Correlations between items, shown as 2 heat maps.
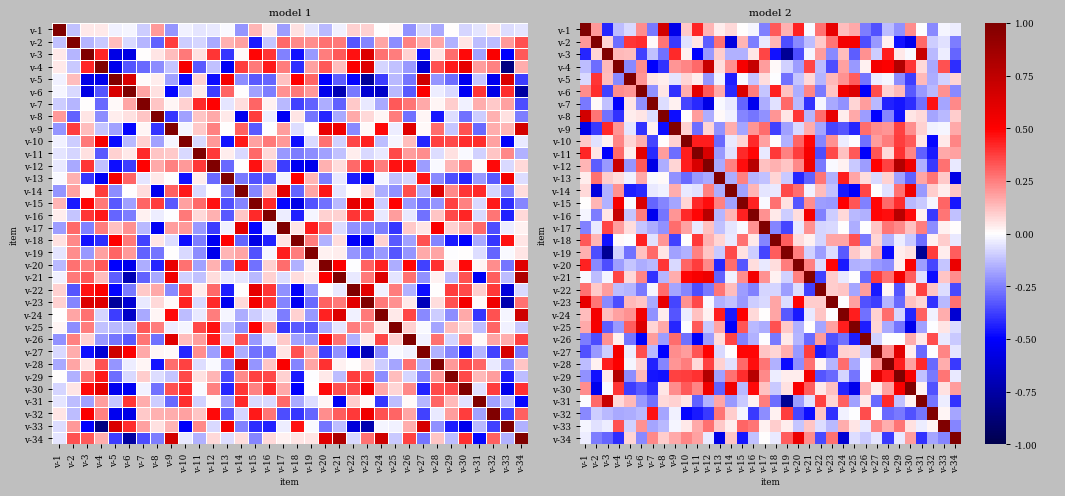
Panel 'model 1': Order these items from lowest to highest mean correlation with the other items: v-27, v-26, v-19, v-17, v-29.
v-27, v-19, v-17, v-29, v-26
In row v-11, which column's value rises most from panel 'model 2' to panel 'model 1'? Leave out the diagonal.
v-7
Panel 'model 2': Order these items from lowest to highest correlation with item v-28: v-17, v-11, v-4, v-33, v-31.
v-11, v-33, v-17, v-31, v-4
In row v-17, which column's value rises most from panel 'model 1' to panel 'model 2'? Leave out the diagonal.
v-3
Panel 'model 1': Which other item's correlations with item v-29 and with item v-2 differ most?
v-15
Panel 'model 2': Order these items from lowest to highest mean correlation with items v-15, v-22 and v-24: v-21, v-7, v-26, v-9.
v-9, v-7, v-26, v-21
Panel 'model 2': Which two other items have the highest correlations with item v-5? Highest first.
v-2, v-25
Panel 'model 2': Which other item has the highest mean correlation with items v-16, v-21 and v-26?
v-29
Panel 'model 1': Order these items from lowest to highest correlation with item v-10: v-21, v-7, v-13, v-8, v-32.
v-13, v-8, v-21, v-7, v-32
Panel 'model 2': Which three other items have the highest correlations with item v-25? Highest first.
v-6, v-2, v-24
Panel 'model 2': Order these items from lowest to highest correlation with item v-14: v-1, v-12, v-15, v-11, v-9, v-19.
v-15, v-11, v-1, v-9, v-12, v-19
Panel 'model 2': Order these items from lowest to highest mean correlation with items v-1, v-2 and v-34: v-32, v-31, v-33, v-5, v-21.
v-32, v-33, v-31, v-21, v-5
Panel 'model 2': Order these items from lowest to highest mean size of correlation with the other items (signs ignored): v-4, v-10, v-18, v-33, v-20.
v-33, v-18, v-10, v-20, v-4
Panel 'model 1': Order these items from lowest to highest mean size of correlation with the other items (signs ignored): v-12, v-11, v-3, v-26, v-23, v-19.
v-11, v-19, v-26, v-12, v-3, v-23
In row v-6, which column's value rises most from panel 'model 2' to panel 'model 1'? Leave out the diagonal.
v-31
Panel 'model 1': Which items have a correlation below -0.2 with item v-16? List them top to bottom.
v-5, v-6, v-13, v-18, v-27, v-33
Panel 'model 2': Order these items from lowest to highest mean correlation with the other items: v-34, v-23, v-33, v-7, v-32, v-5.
v-7, v-32, v-34, v-5, v-23, v-33
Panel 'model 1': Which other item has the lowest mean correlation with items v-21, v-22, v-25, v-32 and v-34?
v-6
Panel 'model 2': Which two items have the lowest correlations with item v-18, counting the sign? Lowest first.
v-3, v-9
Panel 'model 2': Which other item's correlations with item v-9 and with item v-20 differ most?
v-1
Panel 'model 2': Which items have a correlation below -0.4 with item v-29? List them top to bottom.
v-2, v-7, v-8
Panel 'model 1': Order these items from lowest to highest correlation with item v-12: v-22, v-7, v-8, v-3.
v-8, v-22, v-3, v-7
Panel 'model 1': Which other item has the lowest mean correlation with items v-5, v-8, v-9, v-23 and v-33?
v-4
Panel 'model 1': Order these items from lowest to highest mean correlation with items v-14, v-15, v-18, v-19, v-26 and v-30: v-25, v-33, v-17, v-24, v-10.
v-33, v-25, v-24, v-10, v-17
